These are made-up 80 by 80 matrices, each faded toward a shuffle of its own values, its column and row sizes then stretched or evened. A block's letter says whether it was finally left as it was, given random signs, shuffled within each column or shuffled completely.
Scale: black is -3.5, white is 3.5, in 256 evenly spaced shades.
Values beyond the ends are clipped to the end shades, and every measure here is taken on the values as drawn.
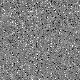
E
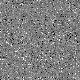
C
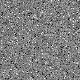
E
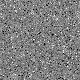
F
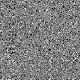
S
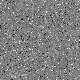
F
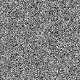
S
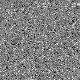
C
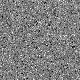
F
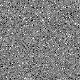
S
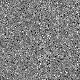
E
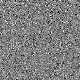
S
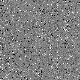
C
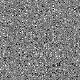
S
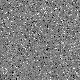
F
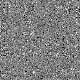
C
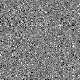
S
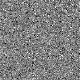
C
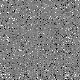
S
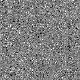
S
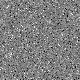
F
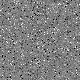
E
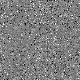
C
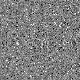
S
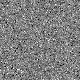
F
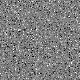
C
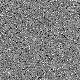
F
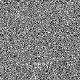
S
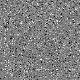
C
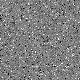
F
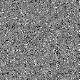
C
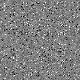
S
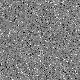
F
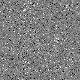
E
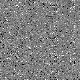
S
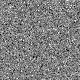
F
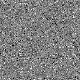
S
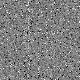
E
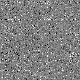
C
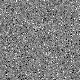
E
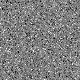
E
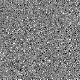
S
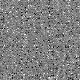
S
